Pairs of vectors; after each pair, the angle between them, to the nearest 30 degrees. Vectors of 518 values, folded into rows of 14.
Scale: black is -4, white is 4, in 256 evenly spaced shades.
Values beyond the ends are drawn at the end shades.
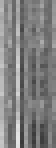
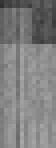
120 degrees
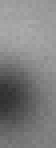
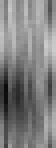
30 degrees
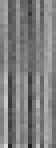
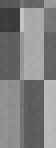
90 degrees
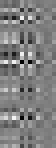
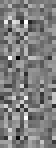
90 degrees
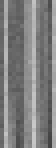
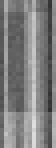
30 degrees
